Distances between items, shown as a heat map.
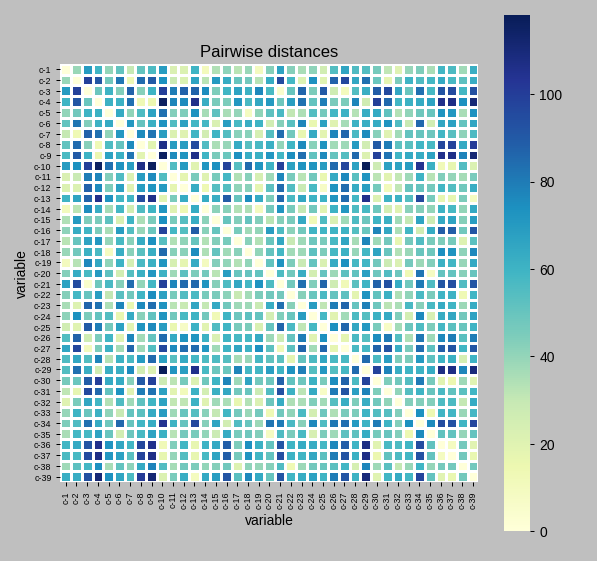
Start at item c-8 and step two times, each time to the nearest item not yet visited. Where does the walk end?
c-9
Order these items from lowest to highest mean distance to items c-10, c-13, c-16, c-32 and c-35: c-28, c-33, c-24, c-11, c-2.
c-11, c-33, c-24, c-28, c-2
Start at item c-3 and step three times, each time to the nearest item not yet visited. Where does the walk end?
c-26
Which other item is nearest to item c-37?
c-36
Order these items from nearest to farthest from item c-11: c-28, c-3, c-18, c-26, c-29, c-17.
c-17, c-18, c-28, c-26, c-29, c-3
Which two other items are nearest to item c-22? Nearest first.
c-38, c-28
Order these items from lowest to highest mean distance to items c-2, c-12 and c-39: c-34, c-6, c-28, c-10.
c-10, c-28, c-34, c-6
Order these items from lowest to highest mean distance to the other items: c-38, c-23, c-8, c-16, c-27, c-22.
c-38, c-22, c-23, c-16, c-8, c-27
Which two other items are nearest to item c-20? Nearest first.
c-35, c-33
